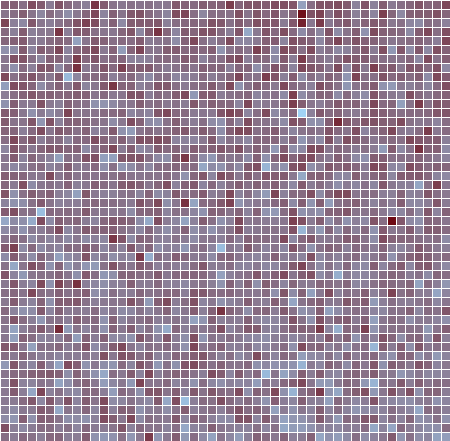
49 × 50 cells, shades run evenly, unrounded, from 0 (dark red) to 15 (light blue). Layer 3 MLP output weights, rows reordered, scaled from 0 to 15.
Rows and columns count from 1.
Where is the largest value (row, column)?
13, 34
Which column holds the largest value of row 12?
45
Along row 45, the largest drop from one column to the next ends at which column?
20
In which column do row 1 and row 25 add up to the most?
17
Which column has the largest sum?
12
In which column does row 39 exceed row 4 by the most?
42
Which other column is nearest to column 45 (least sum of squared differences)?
23
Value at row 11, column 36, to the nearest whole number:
7
